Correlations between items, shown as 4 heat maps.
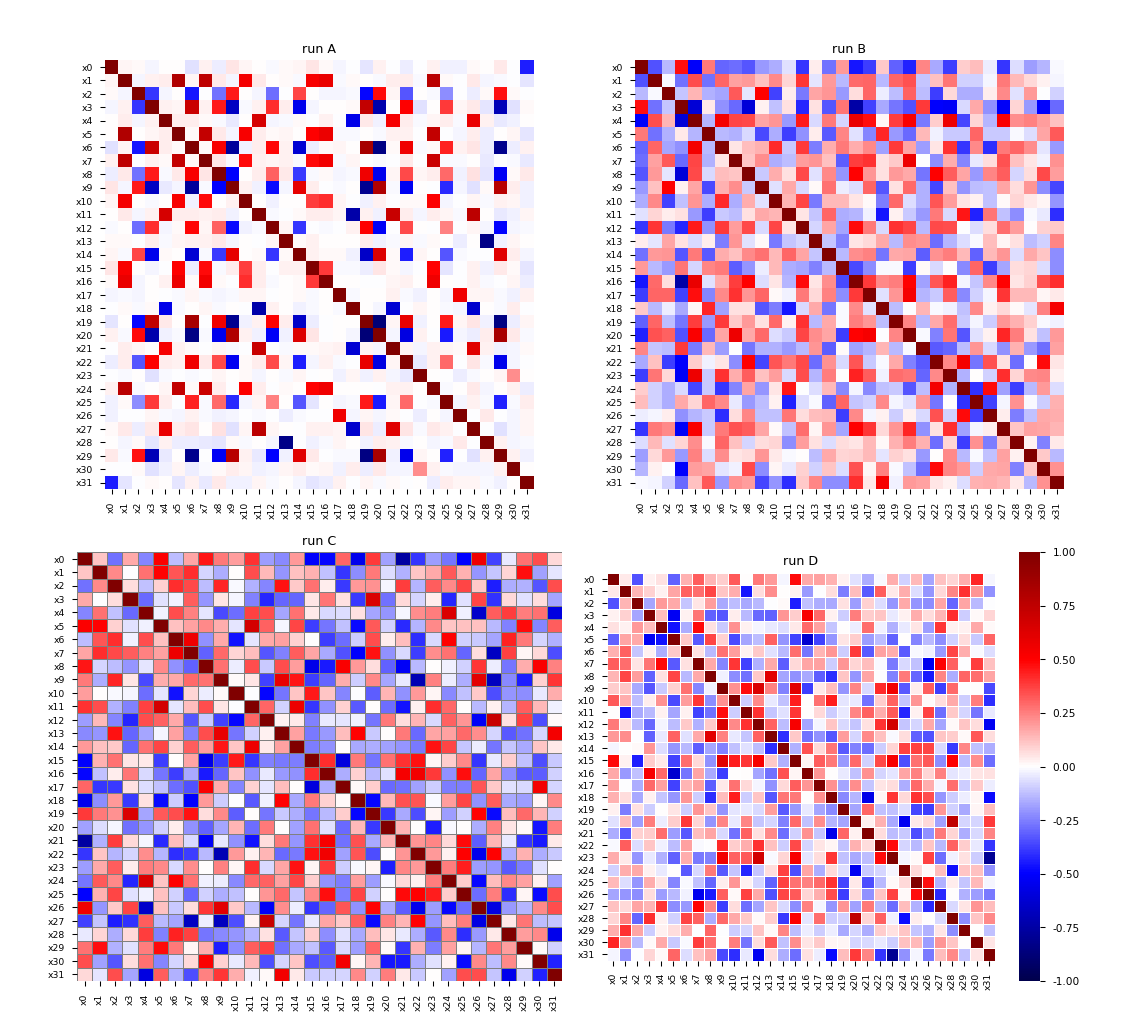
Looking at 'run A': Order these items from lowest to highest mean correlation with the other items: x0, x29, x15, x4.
x29, x0, x4, x15
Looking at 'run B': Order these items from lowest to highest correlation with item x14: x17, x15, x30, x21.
x21, x15, x30, x17
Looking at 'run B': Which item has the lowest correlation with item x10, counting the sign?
x2
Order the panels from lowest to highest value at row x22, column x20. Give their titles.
run A, run B, run C, run D
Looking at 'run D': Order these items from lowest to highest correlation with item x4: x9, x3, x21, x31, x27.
x9, x31, x3, x21, x27
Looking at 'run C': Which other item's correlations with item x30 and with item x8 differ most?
x31
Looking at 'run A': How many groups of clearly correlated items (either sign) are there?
7
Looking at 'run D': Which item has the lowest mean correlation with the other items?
x5
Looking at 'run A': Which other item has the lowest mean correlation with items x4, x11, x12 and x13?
x18
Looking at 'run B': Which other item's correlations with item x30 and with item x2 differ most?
x22
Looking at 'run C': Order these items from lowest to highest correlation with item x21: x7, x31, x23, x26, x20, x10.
x26, x10, x7, x31, x20, x23
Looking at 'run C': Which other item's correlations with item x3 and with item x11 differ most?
x14
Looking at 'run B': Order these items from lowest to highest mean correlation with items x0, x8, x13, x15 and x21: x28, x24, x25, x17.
x17, x24, x28, x25
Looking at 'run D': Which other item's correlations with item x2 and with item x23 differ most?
x15
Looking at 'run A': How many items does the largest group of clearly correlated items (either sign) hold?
12
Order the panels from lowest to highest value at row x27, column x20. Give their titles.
run D, run A, run C, run B
